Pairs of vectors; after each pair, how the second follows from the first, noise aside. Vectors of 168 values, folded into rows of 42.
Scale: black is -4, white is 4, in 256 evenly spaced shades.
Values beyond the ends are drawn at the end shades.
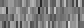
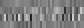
wrapped around, partly zeroed.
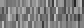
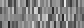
wrapped around.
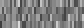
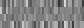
reversed, partly zeroed.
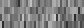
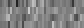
reversed, partly zeroed.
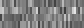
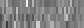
wrapped around, partly zeroed.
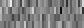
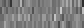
negated, shrunk.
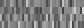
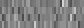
partly zeroed.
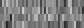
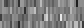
reversed, partly zeroed.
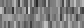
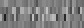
wrapped around, partly zeroed.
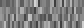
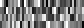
reversed, scaled up.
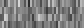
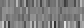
reversed, partly zeroed.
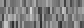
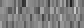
reversed, partly zeroed.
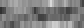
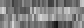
negated.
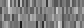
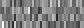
wrapped around.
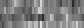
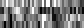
reversed, scaled up.
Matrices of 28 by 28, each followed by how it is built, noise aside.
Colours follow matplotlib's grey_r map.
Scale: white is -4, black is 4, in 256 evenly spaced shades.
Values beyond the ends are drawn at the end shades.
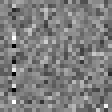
uneven columns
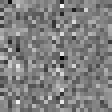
uneven columns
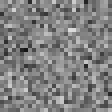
noise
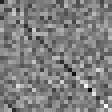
diagonal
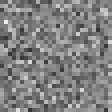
noise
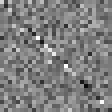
diagonal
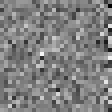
uneven columns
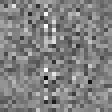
uneven columns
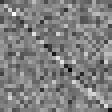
diagonal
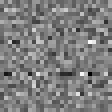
uneven rows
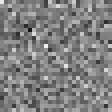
diagonal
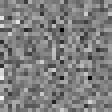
uneven columns
